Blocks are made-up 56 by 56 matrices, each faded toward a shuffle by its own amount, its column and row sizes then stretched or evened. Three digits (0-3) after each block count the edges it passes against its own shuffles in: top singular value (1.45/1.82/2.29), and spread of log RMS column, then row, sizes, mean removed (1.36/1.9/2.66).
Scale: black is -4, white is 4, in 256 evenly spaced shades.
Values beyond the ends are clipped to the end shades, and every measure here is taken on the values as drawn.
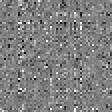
2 2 2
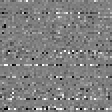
2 0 3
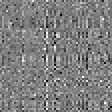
3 2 1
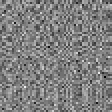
3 0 0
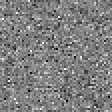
1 0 0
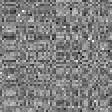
3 0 2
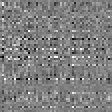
3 2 3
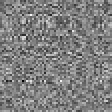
2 1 2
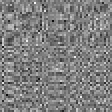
3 2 1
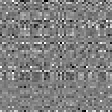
3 1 3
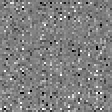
0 2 1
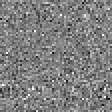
1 0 1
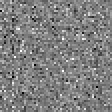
0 1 0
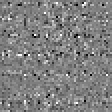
1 2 2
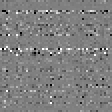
1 1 3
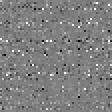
0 1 2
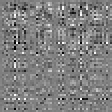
3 3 3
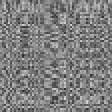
3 3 1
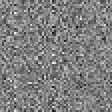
2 2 0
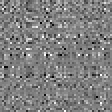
3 1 3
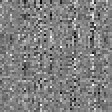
2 3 1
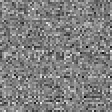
2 0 2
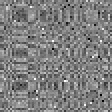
3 0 0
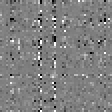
2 3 2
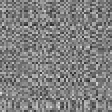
3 2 2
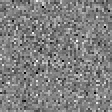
0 1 1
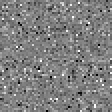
0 0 1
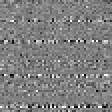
3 0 3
